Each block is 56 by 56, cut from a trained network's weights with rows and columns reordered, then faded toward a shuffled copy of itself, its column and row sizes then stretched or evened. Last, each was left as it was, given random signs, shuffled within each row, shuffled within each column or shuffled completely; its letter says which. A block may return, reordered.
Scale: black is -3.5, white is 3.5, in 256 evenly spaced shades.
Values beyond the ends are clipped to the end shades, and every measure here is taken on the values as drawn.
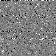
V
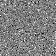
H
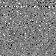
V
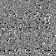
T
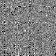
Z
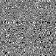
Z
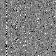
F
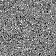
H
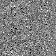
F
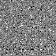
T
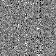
F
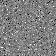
H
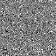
T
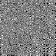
Z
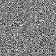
Z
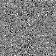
T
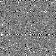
Z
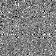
T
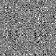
Z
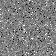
H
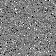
H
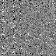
T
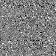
V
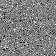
H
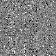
F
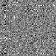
Z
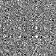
Z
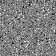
H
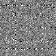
T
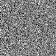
F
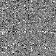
T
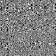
Z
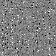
F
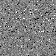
V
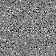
V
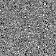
F
